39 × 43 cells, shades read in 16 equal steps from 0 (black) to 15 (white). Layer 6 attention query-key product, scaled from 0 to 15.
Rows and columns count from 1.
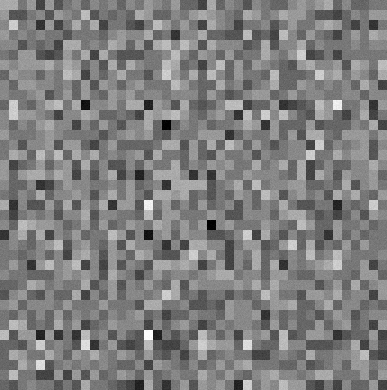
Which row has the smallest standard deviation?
10
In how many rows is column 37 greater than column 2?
16
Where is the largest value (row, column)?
34, 17
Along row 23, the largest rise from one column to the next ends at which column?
25
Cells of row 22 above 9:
4
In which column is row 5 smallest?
7
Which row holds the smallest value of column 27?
39
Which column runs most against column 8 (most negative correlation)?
35
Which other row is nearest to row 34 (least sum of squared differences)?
21
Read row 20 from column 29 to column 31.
6 11 9
